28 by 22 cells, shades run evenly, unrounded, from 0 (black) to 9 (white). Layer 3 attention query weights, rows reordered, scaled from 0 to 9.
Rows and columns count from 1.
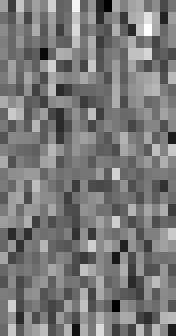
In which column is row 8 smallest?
8
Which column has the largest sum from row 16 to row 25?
13
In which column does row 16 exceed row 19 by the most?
5
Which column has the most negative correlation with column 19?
6
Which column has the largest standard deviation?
10
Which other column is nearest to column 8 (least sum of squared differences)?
9
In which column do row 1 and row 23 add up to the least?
14
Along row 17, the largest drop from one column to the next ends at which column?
4
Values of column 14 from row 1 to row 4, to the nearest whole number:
0 4 3 3
